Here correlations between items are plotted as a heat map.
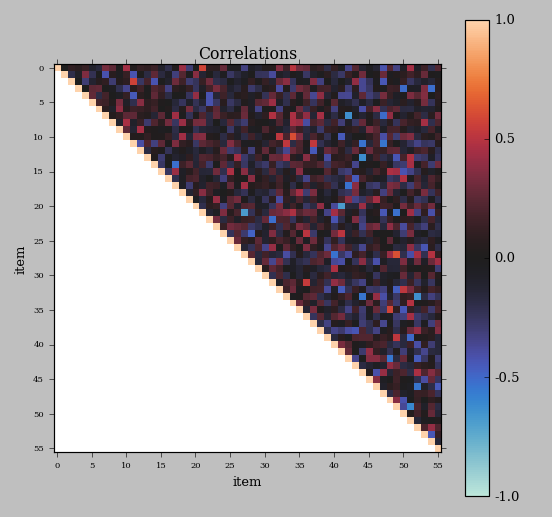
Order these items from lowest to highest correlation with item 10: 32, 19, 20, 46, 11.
19, 11, 46, 20, 32
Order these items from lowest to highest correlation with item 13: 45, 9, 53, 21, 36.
53, 45, 9, 21, 36
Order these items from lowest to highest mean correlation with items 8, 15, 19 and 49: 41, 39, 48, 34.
41, 34, 39, 48
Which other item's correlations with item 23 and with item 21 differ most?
27
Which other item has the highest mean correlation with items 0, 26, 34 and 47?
51
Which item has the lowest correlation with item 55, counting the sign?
46
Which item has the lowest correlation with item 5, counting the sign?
22
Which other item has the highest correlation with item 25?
15
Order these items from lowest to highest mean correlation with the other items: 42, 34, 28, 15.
42, 28, 15, 34
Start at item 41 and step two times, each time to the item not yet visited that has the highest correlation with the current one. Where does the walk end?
36
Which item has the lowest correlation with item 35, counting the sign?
50
